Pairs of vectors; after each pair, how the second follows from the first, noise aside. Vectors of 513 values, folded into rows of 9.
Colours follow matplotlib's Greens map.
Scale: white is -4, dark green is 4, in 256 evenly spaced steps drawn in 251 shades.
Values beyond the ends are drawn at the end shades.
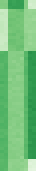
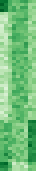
reversed, negated.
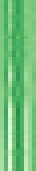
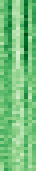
reversed, negated.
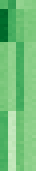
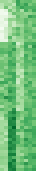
negated.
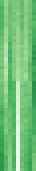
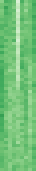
reversed, shrunk.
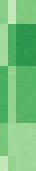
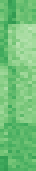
negated, shrunk.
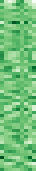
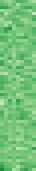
reversed, negated, shrunk.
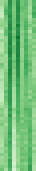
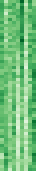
reversed, negated.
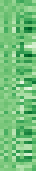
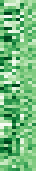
reversed, scaled up.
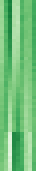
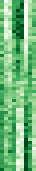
reversed, scaled up.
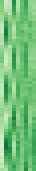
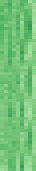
reversed, shrunk.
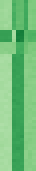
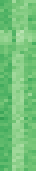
negated, shrunk.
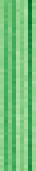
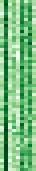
reversed, scaled up.
